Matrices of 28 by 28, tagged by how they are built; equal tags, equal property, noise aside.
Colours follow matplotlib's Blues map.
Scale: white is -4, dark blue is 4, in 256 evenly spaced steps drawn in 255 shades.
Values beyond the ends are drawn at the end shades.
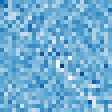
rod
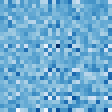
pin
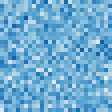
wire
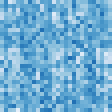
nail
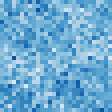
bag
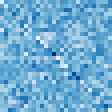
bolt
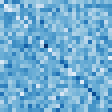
bolt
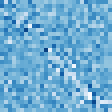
rod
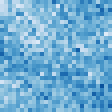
bag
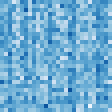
nail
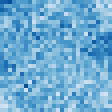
bag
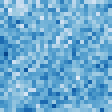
bag
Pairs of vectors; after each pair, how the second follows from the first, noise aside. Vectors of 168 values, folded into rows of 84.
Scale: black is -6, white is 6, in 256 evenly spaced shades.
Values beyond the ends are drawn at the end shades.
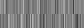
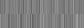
negated, shrunk.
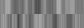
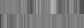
wrapped around, partly zeroed.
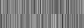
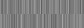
negated, shrunk.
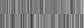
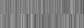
negated, shrunk.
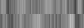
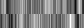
scaled up.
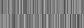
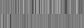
wrapped around, partly zeroed.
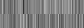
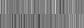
reversed, negated, partly zeroed.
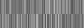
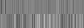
wrapped around, partly zeroed.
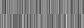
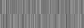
negated, shrunk.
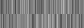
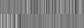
wrapped around, partly zeroed.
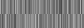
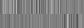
wrapped around, partly zeroed.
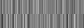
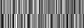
scaled up.
